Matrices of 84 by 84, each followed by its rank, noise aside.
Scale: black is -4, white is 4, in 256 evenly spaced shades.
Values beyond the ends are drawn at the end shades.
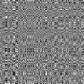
four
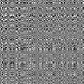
three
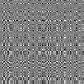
two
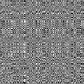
four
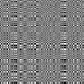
one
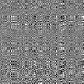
four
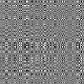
two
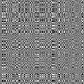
two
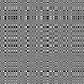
one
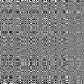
three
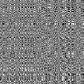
four
